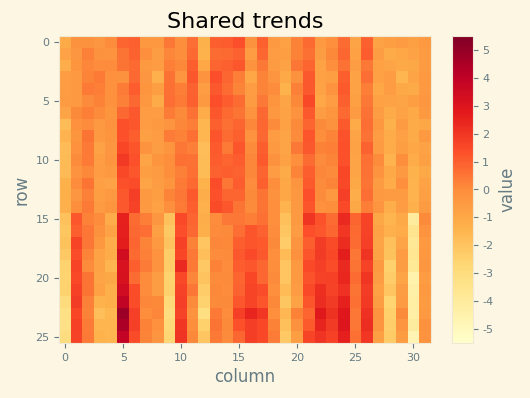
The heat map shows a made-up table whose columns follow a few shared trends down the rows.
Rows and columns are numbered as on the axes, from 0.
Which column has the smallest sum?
30
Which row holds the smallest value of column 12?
23
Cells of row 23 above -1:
24
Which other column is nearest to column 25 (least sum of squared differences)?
7
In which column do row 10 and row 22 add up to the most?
5
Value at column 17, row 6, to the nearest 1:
1
